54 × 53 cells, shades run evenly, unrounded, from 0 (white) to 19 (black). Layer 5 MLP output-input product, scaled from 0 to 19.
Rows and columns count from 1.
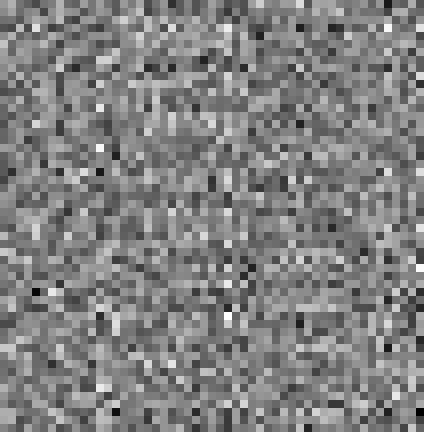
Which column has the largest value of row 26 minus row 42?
15
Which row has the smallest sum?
5
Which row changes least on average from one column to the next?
18
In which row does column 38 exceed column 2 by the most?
16
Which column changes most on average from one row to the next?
53
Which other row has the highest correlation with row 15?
27
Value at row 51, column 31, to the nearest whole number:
3
